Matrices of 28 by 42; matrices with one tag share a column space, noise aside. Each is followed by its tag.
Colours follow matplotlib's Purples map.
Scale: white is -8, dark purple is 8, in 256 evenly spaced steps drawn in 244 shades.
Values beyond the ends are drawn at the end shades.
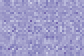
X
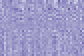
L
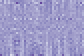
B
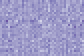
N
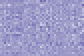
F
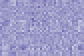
X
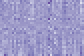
B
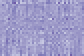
B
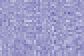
X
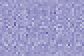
F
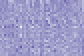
N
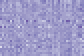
N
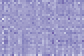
B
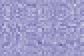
F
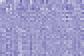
L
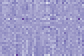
B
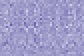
F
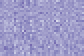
X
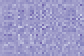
F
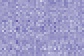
X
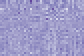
L
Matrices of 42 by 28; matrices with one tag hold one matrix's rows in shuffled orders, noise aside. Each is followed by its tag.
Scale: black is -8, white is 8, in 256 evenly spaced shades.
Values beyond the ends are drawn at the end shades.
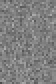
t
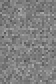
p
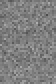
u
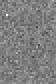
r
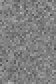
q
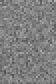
u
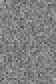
q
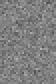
r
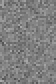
q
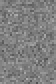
r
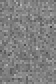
u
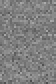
u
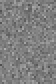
t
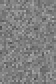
t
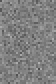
q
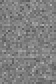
p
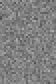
t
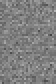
u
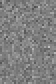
t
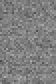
p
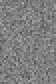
t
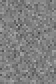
q
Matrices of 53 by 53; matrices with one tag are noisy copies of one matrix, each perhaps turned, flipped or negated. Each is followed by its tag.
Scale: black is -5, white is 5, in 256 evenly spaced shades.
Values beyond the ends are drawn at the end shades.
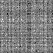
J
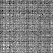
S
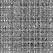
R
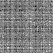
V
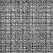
R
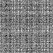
V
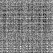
R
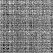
S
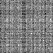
J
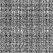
V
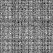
V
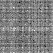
J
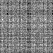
J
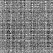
R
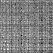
S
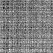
S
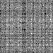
J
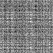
V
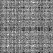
J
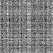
J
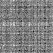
J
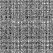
V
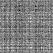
V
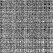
S
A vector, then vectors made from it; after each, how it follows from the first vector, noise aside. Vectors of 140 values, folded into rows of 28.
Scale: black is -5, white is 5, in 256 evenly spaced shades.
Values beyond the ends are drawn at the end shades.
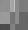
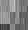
copied.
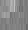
partly zeroed.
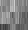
copied.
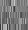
sign-scrambled.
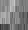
copied.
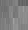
reversed, shrunk.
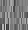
sign-scrambled.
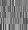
sign-scrambled.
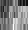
reversed, scaled up.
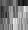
reversed, scaled up.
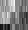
scaled up.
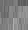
reversed, shrunk.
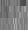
reversed, partly zeroed.
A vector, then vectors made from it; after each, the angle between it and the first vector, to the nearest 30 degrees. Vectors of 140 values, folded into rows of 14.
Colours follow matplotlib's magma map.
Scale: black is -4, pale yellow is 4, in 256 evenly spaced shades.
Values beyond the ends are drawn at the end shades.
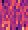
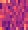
120 degrees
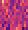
150 degrees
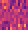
120 degrees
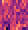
150 degrees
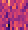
120 degrees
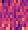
30 degrees
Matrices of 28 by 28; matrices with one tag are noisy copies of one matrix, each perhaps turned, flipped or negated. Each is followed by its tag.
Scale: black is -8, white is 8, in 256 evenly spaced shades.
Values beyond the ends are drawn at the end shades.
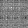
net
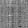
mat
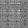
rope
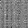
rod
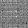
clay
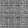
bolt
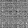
clay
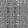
mat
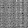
rod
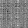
net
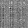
rope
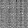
rod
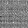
rod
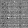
rope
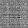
rope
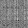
rope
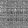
mat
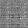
rope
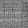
mat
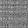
rod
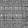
mat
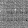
mat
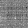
mat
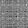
clay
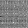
rod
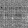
mat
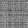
bolt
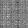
net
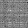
bolt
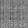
rope
